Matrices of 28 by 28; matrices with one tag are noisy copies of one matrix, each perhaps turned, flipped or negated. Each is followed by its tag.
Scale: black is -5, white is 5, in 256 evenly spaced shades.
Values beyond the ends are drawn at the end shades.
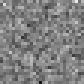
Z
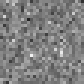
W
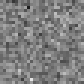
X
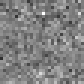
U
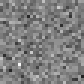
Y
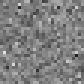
X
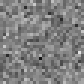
X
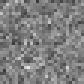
U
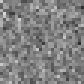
Y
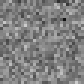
Y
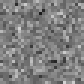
W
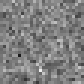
W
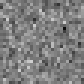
W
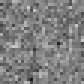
X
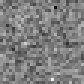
X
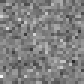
X
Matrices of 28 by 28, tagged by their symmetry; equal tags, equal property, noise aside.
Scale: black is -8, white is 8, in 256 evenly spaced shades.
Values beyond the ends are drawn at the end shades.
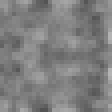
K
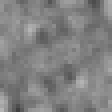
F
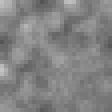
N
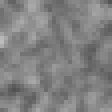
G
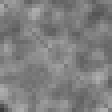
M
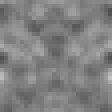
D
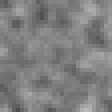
G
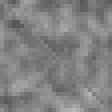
G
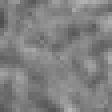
G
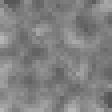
M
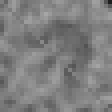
M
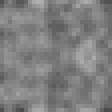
K
